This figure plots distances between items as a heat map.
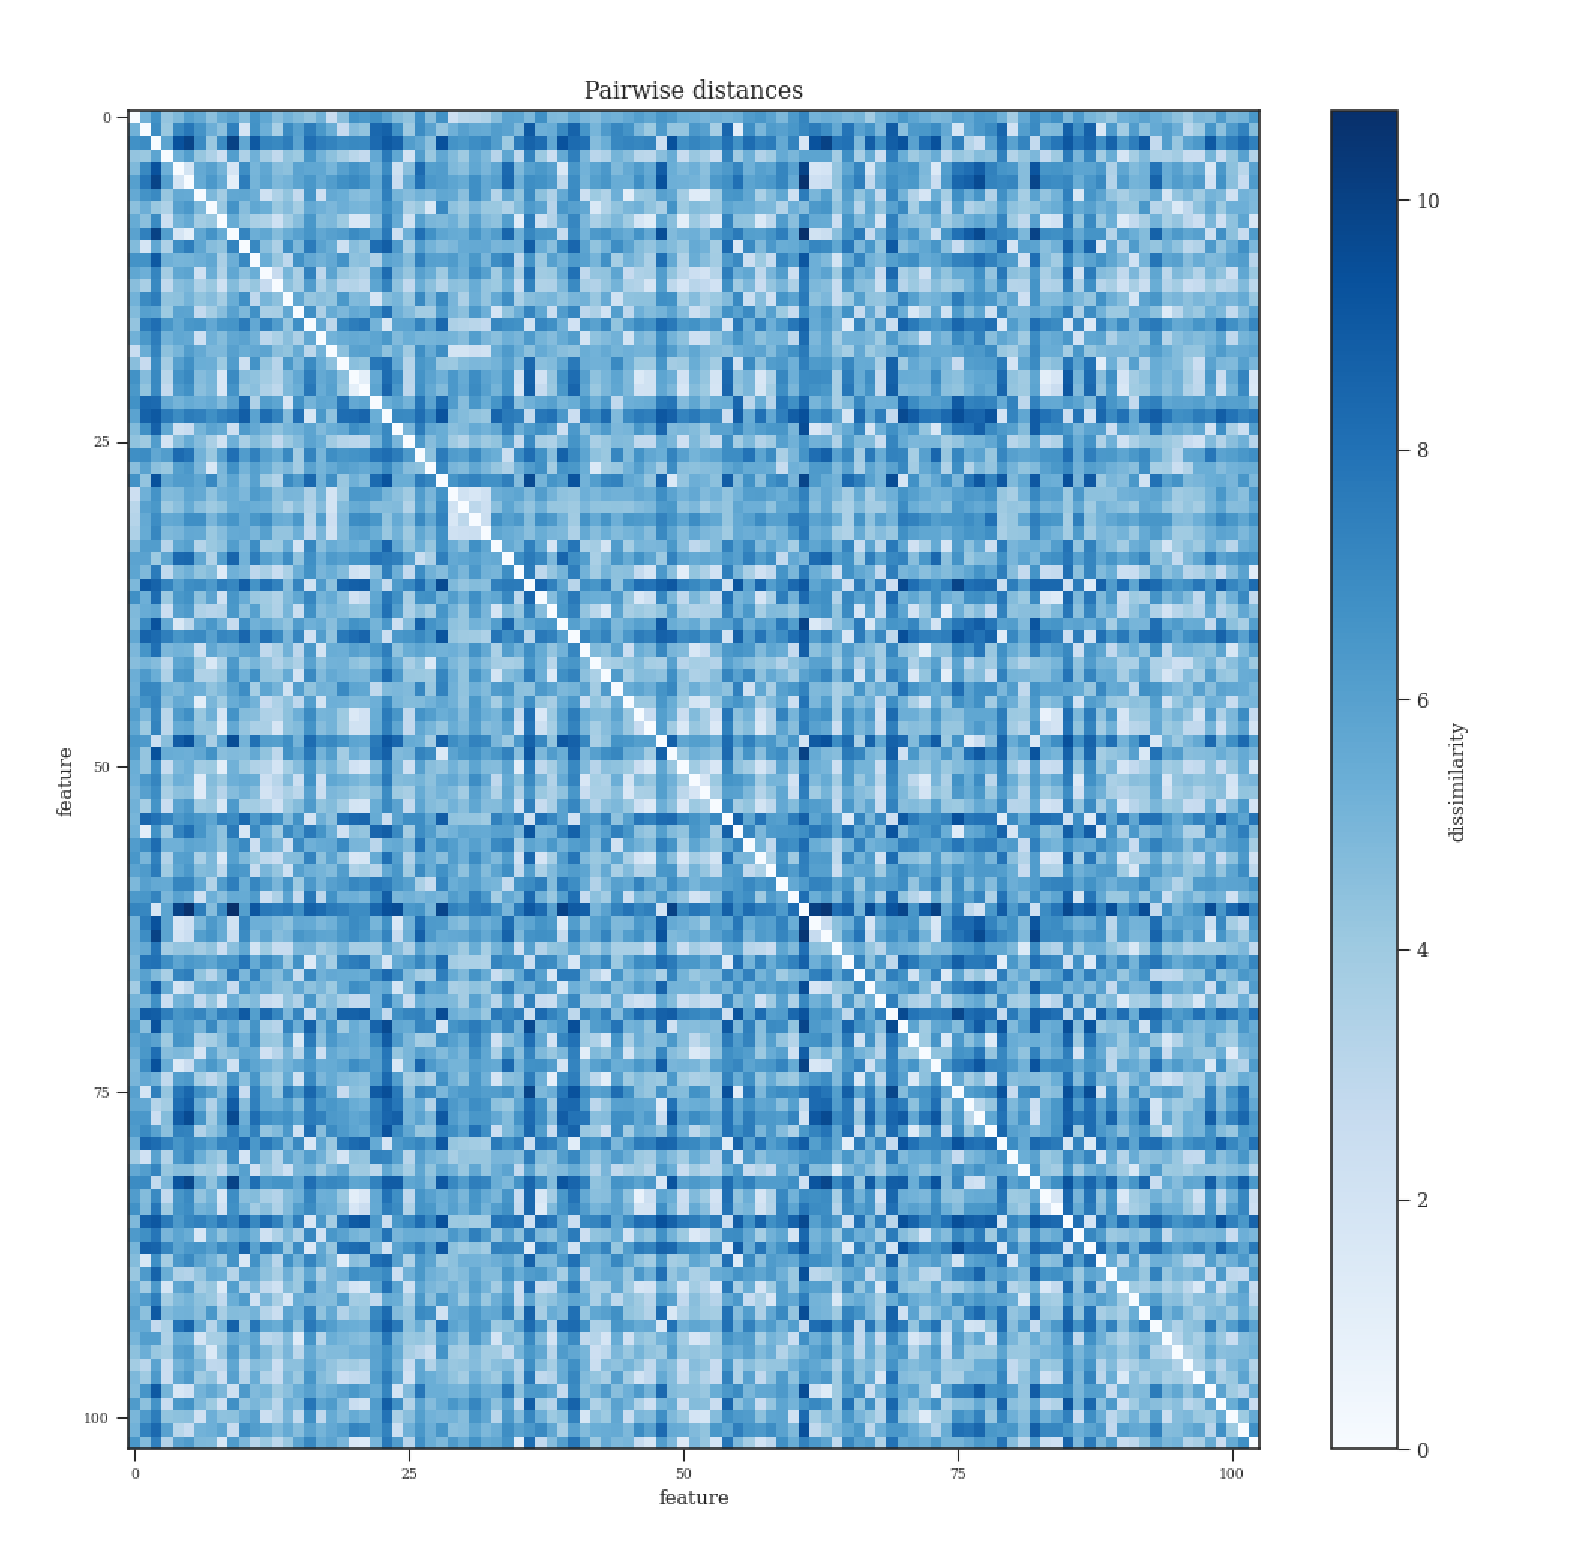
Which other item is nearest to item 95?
7
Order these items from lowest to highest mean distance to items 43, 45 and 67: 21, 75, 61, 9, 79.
9, 21, 79, 75, 61
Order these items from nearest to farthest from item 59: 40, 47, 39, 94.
94, 47, 40, 39
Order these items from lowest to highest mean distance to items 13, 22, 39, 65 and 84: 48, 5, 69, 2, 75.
5, 69, 75, 48, 2
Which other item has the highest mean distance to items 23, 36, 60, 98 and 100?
61
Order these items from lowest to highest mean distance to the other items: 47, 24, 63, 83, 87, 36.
47, 83, 24, 63, 87, 36
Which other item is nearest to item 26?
34
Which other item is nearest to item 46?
83
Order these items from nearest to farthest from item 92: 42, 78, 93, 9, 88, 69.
88, 9, 42, 78, 93, 69
